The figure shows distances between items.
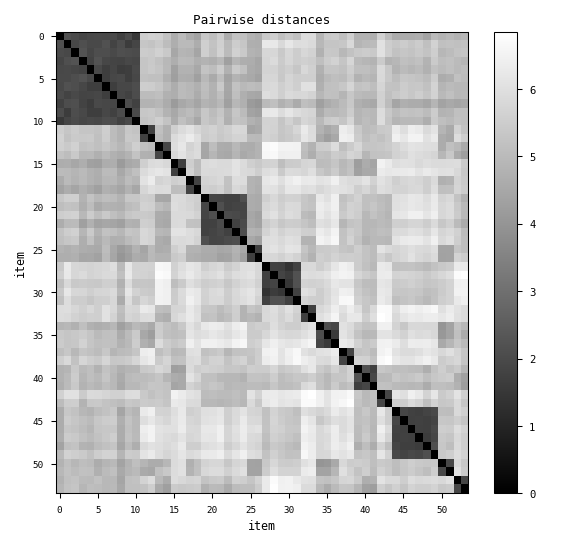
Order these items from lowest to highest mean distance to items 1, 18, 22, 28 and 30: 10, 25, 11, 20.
10, 20, 25, 11
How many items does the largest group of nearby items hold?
11
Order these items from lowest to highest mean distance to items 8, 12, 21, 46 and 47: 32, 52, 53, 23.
23, 53, 52, 32
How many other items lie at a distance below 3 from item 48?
5
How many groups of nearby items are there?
16
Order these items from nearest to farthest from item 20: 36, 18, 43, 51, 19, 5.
19, 5, 43, 18, 51, 36
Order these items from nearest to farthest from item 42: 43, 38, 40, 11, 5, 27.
43, 40, 11, 5, 27, 38
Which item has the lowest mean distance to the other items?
8
